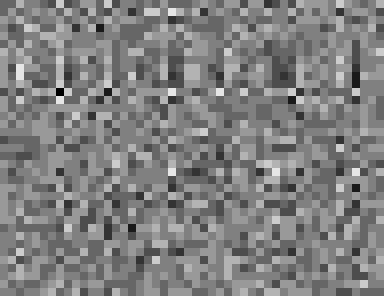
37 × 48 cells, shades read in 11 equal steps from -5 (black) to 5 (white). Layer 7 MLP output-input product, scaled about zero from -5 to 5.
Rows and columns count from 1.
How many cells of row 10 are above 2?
3
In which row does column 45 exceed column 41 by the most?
22
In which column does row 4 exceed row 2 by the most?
43
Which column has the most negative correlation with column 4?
32
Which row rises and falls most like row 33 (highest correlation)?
28
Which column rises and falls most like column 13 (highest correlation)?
10
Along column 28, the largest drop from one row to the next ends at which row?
13
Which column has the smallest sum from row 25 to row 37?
18
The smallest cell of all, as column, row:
8, 12
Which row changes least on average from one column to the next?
14
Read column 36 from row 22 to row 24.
0 -1 -2
